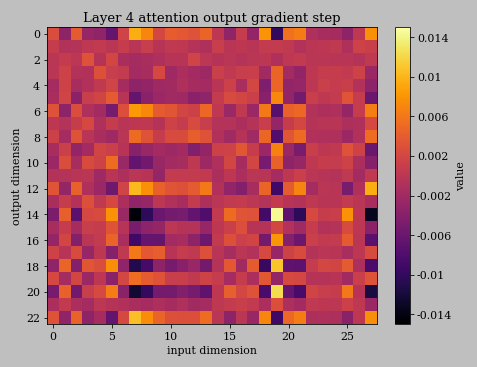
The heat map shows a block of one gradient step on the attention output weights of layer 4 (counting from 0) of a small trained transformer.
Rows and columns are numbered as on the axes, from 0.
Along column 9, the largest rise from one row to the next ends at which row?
17
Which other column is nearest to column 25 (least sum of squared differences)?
15
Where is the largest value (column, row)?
19, 14
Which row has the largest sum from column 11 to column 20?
0
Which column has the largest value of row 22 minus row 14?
7
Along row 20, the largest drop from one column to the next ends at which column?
20
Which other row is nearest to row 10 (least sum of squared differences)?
4
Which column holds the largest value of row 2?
3
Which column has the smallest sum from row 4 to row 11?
9
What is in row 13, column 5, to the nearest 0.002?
0.002
